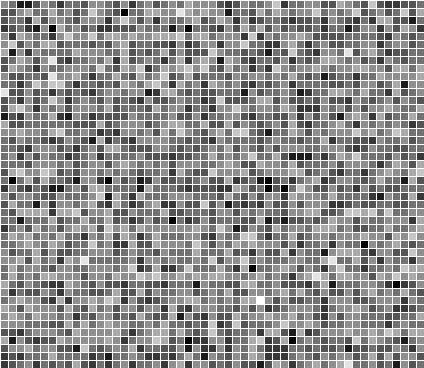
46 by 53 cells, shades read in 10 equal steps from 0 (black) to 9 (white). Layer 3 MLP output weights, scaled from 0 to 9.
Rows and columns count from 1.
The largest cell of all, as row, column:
38, 33
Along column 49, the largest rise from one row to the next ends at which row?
42
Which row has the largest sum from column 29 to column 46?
35
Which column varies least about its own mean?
6
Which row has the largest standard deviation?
43
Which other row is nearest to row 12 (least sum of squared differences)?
16
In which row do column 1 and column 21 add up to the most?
12
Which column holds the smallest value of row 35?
37
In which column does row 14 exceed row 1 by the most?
3
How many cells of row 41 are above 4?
22
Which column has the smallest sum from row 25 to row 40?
30
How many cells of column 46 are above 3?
30
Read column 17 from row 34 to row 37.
7 5 4 3
